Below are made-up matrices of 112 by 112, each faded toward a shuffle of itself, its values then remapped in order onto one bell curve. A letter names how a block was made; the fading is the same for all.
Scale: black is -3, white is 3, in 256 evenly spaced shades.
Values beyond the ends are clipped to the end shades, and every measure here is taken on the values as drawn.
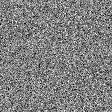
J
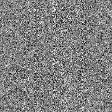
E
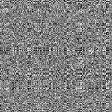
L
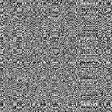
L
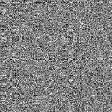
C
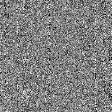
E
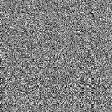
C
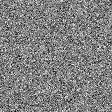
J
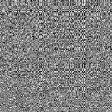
L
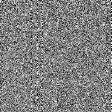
E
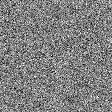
J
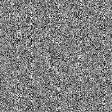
E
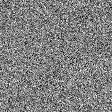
J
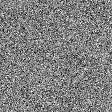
J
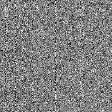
E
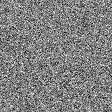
J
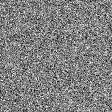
J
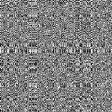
L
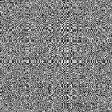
L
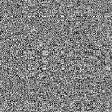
C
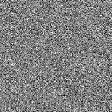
C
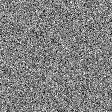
J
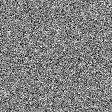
J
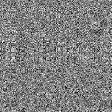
C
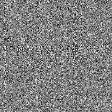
E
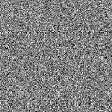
C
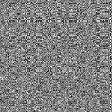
L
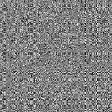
L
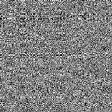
C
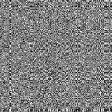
L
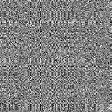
L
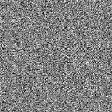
C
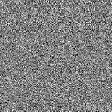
C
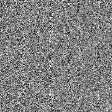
E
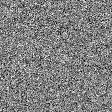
J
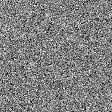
J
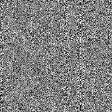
E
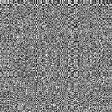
L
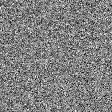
J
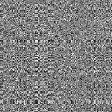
L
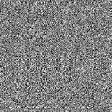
C
